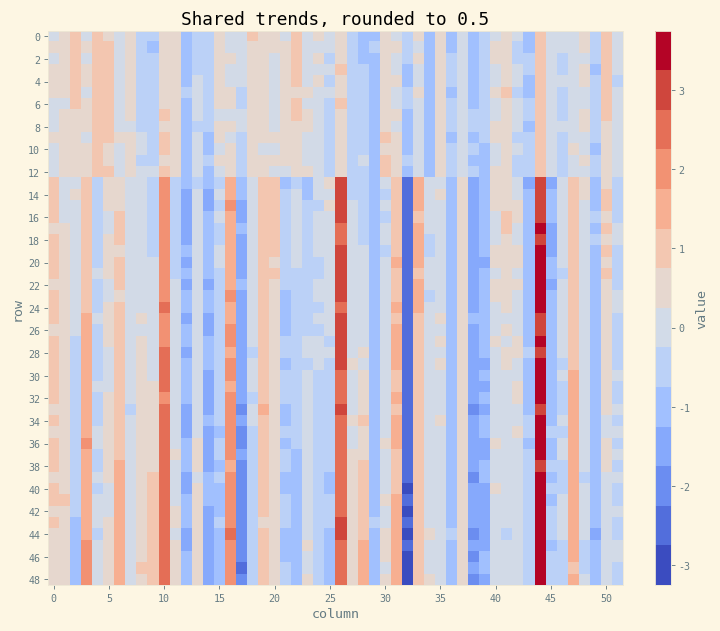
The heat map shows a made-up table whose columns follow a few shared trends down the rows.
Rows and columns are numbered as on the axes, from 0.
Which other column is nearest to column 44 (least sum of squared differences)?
26
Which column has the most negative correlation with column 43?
25
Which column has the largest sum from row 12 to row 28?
44
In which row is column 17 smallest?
47
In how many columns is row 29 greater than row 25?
8
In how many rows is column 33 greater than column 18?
36
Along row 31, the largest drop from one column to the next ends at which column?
45
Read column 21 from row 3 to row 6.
0.5 0.5 0.5 0.5
